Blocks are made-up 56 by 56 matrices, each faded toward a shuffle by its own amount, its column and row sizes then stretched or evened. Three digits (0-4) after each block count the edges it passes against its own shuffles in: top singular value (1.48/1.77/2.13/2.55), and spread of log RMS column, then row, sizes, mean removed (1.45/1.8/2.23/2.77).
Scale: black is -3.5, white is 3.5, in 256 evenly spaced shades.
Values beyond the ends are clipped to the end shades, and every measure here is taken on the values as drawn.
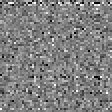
2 0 3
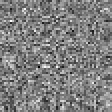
3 1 2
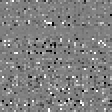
0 0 4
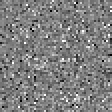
0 1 1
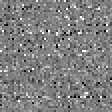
1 0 3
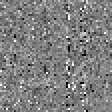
0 3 0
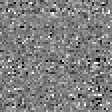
1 1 3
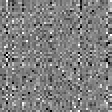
4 3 0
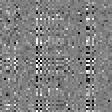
4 4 2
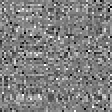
3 0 1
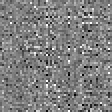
2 3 2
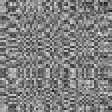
4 3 1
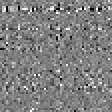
3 1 3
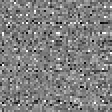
2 1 2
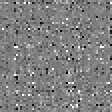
1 2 3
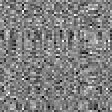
3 0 1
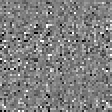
0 2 3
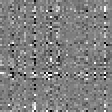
3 4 3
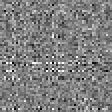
3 2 3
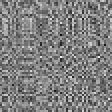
4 3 1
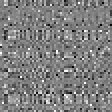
4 0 3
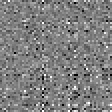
3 2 2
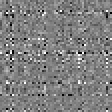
3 3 4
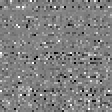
1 0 4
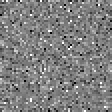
0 0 0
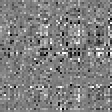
3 3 3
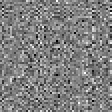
3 3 0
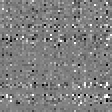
0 3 4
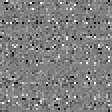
0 2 3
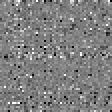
1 2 3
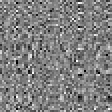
3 3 1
